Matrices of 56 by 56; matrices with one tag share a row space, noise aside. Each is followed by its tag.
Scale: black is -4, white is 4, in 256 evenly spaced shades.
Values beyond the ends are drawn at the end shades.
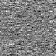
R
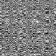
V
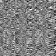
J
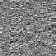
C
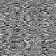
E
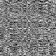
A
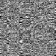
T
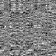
C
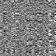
J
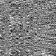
C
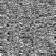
T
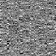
T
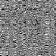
V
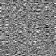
V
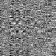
C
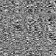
J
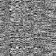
C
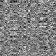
A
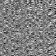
J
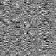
E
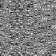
C
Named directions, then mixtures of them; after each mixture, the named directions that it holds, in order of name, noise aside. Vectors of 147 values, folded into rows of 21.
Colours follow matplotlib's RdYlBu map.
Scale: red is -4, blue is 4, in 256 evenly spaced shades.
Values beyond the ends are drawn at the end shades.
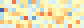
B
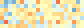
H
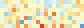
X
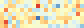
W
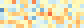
B.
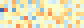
B.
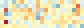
H, W, X.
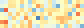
B, W.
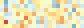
B, H, W.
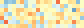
H.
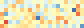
H, W, X.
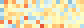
B, H, X.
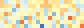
X.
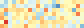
H, W, X.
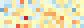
B, H, X.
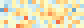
B, H.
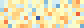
B, W, X.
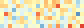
W, X.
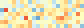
B, W.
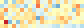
H, W.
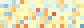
H, X.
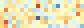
W.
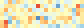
W.
